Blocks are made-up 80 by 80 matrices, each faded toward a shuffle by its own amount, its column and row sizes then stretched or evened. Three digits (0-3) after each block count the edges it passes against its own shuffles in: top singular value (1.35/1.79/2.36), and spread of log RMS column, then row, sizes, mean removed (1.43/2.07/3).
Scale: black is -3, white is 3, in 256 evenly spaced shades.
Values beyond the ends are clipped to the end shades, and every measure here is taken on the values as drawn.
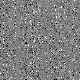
0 2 0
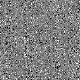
1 2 0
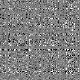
1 3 3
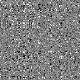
2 2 2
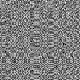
3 0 1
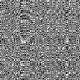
3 2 0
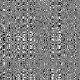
3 3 2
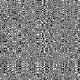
3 2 2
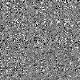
0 2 2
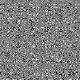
0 2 3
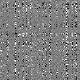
2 3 2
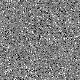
0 0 1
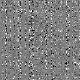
2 3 1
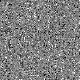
0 2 0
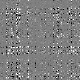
1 3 3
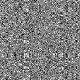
2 1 0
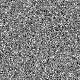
0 0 0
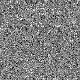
1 1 0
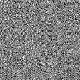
2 0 0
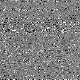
0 0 3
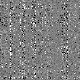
1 3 2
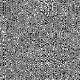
2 2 0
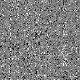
1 2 1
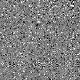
1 1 1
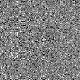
2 1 1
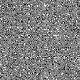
2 0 2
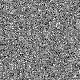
1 0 0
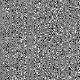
0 3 1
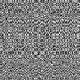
3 0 2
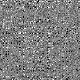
2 2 2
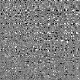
2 2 2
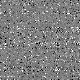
0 1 2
